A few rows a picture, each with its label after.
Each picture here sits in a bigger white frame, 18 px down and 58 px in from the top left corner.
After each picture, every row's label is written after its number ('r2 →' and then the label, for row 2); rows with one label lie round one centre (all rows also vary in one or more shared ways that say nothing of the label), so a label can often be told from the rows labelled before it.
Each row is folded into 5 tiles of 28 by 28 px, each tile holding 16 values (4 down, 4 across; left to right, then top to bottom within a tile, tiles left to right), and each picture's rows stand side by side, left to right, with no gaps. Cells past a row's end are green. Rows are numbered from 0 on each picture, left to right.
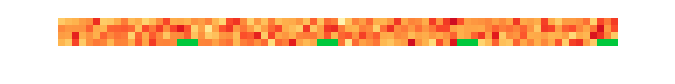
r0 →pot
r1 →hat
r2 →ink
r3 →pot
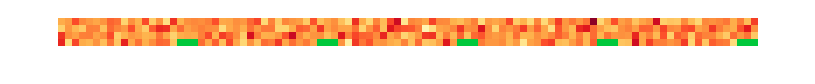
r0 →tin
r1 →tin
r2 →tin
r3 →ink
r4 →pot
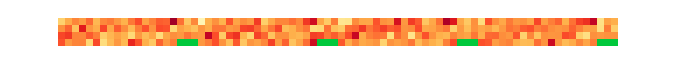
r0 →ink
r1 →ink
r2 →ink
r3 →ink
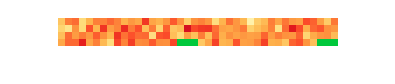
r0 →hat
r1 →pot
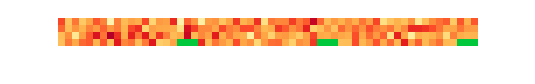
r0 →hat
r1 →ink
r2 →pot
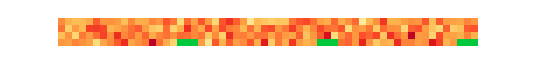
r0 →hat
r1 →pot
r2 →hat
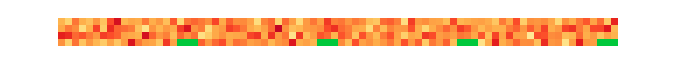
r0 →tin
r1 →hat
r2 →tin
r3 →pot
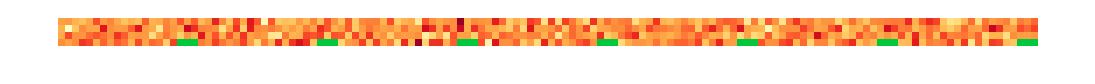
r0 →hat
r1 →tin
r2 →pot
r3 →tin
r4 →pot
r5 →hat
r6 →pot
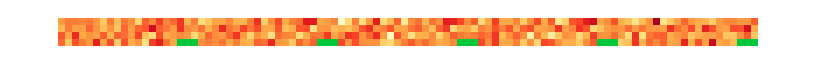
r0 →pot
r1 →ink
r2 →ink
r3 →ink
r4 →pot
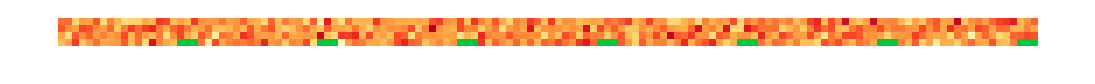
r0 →pot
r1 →tin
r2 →pot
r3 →tin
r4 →hat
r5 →tin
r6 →ink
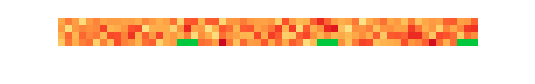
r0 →hat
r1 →hat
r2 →hat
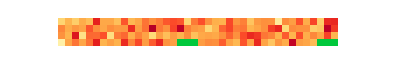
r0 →pot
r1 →hat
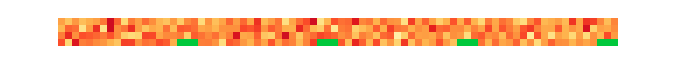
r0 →tin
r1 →ink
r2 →tin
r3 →ink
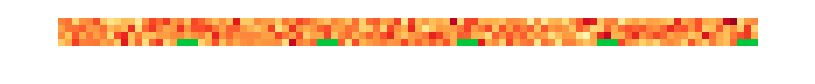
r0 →pot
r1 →pot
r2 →tin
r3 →ink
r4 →ink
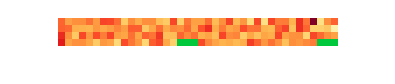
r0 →tin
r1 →ink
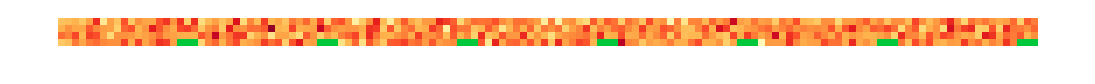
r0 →pot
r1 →pot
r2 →pot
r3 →tin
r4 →ink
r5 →pot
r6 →tin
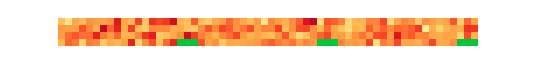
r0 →ink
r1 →ink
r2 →hat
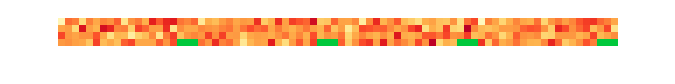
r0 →ink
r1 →ink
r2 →hat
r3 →ink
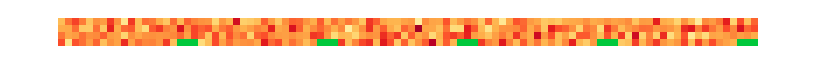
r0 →tin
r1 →pot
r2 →hat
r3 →hat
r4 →pot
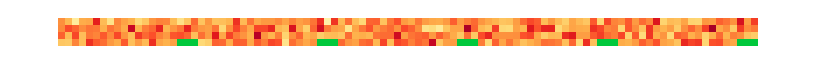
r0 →pot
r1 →pot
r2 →hat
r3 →tin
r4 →pot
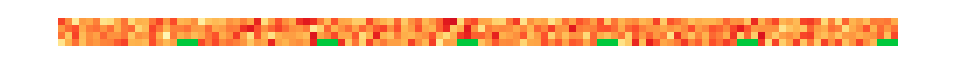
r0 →pot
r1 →ink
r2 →ink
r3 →pot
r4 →pot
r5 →tin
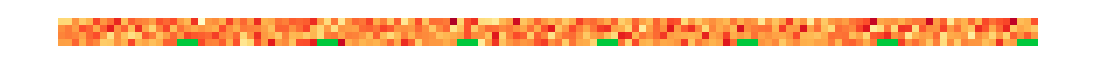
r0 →ink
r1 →ink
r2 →ink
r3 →pot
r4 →tin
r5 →ink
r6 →ink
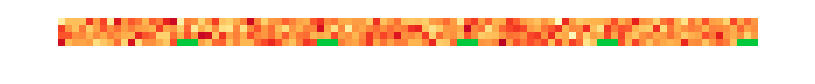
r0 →ink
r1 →tin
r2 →hat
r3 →hat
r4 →tin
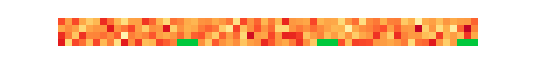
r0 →tin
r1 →tin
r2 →hat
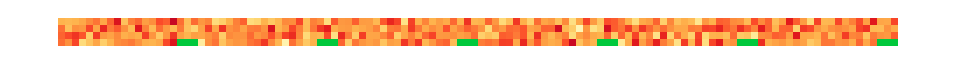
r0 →ink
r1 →pot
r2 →tin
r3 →hat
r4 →pot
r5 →ink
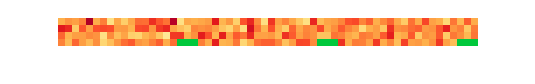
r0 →ink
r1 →tin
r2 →tin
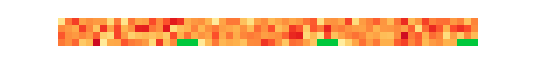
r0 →ink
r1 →pot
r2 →pot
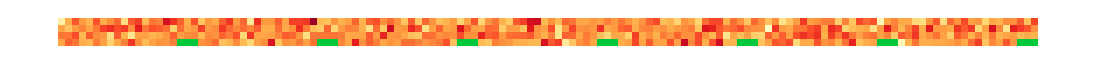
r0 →ink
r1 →ink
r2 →tin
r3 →tin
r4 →pot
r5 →hat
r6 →pot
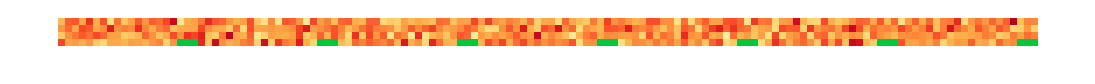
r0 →ink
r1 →tin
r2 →pot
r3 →hat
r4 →pot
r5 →pot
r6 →ink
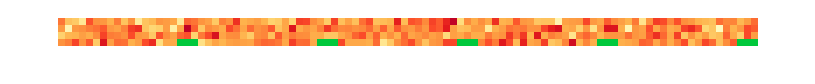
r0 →hat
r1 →pot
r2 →ink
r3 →hat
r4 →hat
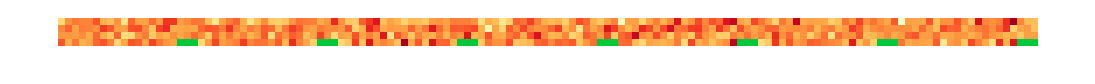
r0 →ink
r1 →pot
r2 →pot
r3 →hat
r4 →ink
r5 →pot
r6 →ink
